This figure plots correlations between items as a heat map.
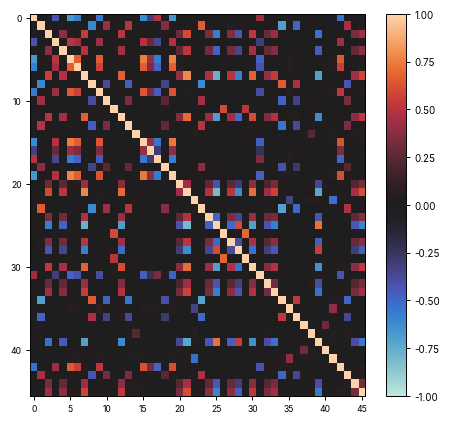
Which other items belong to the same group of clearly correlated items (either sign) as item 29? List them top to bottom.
11, 26
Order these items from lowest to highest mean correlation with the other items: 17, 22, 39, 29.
39, 17, 22, 29
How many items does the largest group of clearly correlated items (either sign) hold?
16
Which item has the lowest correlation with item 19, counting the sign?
0
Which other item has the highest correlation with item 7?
21
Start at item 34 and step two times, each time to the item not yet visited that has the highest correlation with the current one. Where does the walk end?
36
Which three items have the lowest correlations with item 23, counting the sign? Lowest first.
34, 8, 36
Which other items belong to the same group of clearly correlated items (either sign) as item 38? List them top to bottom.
14
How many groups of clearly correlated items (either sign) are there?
7
